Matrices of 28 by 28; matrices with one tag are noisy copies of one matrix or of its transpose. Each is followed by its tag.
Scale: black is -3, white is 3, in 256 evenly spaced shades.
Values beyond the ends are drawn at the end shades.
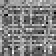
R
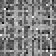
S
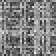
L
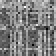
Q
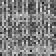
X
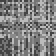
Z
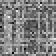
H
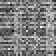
X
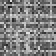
S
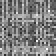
X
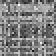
H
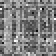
H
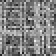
L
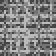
S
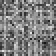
S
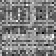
L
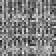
X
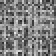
S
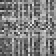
Z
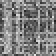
H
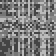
Z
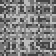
S
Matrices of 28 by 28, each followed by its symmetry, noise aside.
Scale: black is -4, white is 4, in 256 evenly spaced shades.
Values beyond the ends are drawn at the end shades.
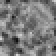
symmetric across the other diagonal.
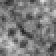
symmetric across the other diagonal.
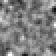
antisymmetric.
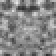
mirrored left to right.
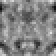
mirrored left to right.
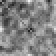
symmetric.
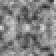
mirrored top to bottom.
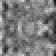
mirrored top to bottom.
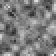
symmetric.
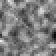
no symmetry.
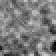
no symmetry.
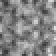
mirrored top to bottom.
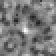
symmetric across the other diagonal.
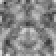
mirrored left to right.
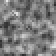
no symmetry.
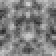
mirrored left to right.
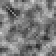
symmetric.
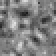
antisymmetric.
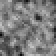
symmetric across the other diagonal.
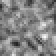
no symmetry.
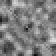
symmetric across the other diagonal.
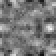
mirrored top to bottom.
